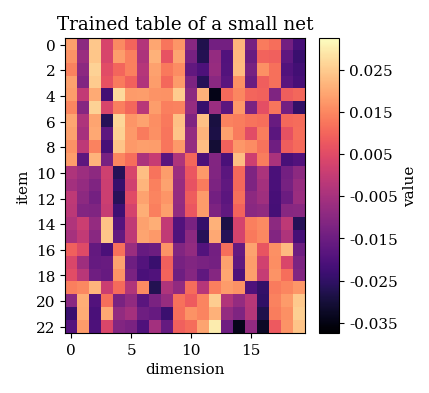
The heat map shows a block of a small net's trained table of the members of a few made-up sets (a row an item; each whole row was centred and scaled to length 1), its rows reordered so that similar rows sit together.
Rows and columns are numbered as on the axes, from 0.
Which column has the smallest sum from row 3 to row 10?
12
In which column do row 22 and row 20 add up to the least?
16
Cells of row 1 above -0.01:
14
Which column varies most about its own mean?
11
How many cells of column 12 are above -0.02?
19
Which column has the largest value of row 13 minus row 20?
6
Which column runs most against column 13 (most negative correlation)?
3
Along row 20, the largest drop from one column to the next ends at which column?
2
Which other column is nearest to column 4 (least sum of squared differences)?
0
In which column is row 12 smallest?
4
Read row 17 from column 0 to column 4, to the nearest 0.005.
0.005 -0.005 -0.015 -0.015 0.02
